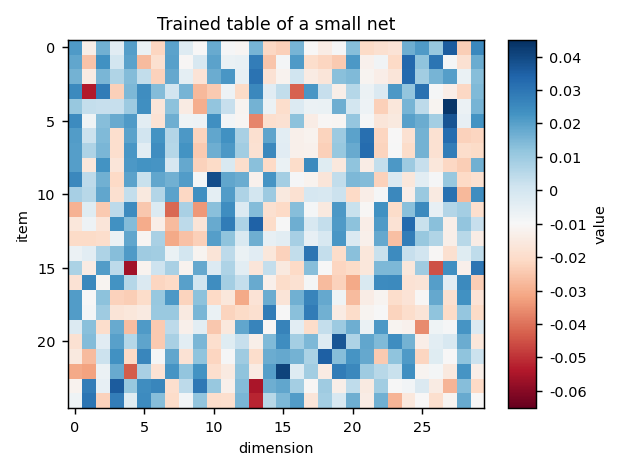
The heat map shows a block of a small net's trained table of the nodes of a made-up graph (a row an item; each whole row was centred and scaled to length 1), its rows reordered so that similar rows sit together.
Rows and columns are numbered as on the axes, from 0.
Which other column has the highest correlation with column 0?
2
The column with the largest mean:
20
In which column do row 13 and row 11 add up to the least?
7
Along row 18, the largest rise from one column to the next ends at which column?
14
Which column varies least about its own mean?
12
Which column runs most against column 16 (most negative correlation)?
23
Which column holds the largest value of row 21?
18
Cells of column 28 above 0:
12
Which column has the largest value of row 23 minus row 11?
9
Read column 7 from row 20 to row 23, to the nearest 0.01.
0.01 0.02 0.02 -0.02
